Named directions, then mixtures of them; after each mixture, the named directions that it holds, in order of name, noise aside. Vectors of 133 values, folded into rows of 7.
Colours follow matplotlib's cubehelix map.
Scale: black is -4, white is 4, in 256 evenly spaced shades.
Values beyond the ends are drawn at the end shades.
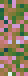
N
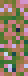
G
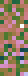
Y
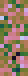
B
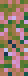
G, N, Y.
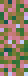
G, N, Y.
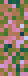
B, N, Y.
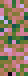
N.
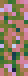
B, G.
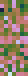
G, N.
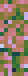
B, G, N.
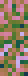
N, Y.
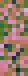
B, Y.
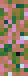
B, N.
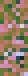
B, Y.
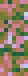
B, G, N.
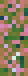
B.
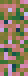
G, N.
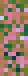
B, G.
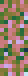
G, N, Y.
